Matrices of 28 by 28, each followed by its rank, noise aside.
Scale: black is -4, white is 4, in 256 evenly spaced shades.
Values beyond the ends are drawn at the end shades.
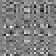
three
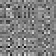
three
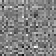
four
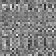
four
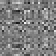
three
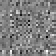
four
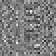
six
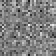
four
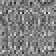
four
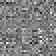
six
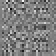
four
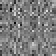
four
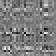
three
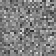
eight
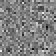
eight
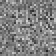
eight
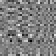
three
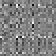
three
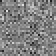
eight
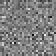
eight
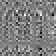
three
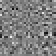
four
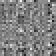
four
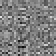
four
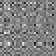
three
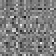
four
